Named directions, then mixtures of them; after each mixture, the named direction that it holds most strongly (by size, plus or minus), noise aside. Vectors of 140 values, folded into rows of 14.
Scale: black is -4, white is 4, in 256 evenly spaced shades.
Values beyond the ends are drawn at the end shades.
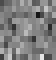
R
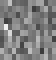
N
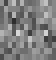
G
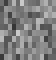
G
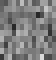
R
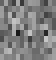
G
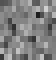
R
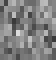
G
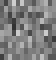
G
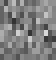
G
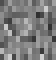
R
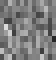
N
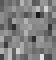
R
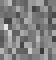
N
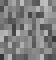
G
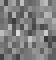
G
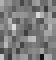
R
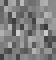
G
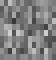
G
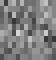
G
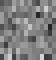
R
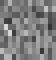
N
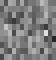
G
